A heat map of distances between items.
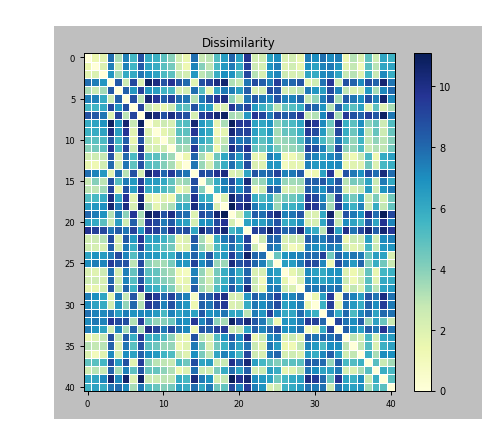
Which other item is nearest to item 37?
6
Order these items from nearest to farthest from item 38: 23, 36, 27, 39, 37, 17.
27, 23, 36, 17, 37, 39
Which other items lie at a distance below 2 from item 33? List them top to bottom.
14, 29, 30
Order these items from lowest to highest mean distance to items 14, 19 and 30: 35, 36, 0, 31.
31, 36, 35, 0
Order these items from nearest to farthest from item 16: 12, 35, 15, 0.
12, 35, 0, 15
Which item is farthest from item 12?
7
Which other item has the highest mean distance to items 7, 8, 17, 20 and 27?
21
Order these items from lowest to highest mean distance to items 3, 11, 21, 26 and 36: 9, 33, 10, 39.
10, 33, 9, 39
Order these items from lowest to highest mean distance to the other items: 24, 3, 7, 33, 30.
30, 33, 24, 3, 7
